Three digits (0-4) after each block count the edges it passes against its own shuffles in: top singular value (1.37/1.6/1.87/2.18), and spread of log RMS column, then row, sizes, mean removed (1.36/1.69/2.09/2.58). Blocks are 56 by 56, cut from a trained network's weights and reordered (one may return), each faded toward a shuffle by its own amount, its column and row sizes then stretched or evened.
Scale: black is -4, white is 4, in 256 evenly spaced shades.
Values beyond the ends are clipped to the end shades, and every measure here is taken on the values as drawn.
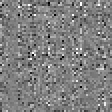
1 4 2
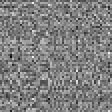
4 2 0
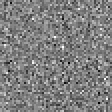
1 1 1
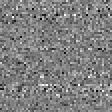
1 0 3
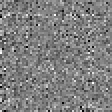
1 3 1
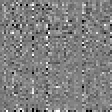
3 4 3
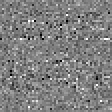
0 1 3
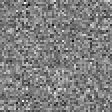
1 2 0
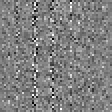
3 4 0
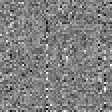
2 3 1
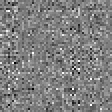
2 4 2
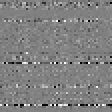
4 1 4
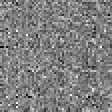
2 2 1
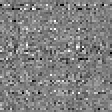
0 2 4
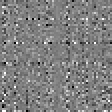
2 4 3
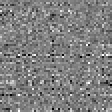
3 2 4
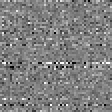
2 1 4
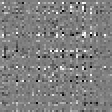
1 4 4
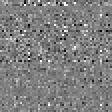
0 2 4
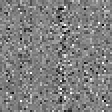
2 4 1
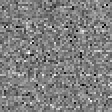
0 0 2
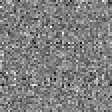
2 0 2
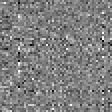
3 3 2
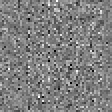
0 4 0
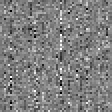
1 4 0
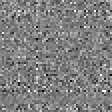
2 2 4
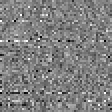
3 0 3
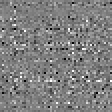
0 2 4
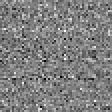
2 2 2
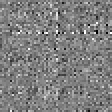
2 2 4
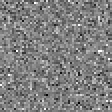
0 1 2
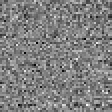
3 0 2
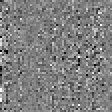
0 4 2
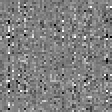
1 4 2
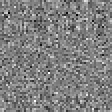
2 2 1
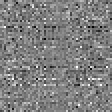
3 3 3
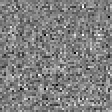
1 0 3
